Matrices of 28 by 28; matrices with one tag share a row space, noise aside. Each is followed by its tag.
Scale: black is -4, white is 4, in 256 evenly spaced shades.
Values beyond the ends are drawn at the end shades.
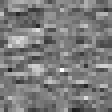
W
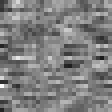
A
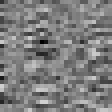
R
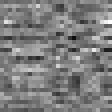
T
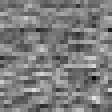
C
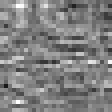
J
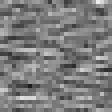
A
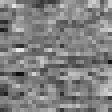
J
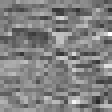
T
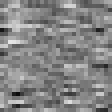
A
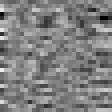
R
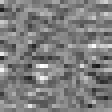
R
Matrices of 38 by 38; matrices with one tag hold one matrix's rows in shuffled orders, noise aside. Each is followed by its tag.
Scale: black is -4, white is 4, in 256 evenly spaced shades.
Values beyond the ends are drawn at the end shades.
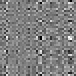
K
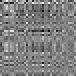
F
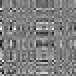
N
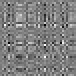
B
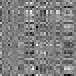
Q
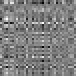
F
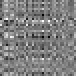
F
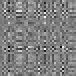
B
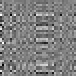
N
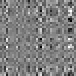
K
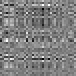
F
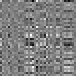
Q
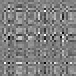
B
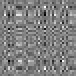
B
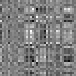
Q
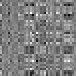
Q
